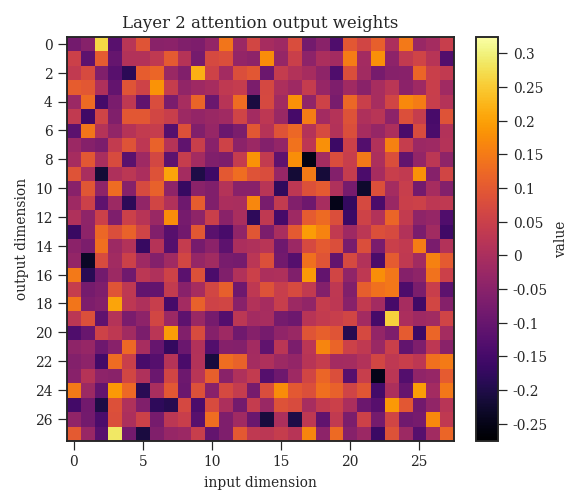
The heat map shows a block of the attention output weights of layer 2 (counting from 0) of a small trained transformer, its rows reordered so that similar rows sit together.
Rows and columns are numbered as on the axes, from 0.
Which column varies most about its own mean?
2
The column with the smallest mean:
8
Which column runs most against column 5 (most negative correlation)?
3
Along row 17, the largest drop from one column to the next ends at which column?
24
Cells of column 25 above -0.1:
25
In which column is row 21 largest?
18
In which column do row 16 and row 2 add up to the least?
4
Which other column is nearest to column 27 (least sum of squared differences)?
12
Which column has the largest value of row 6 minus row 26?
16
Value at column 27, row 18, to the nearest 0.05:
-0.05
